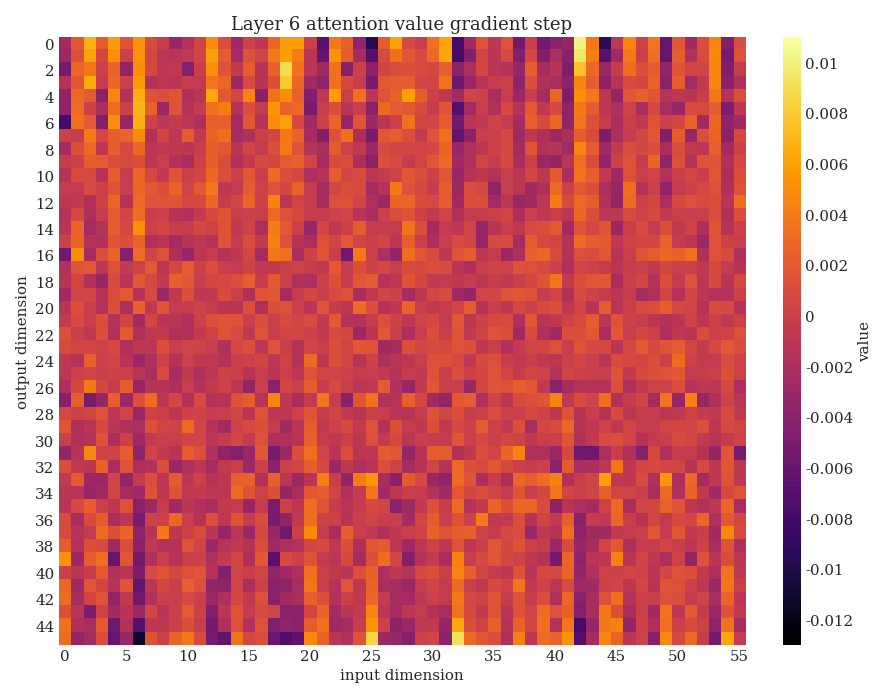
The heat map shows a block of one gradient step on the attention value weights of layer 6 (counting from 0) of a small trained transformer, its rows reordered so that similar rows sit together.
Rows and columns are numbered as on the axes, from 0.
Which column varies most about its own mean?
6
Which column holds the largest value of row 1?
42
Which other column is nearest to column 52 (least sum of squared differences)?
34
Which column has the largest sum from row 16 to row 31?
20
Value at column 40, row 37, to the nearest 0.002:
-0.002
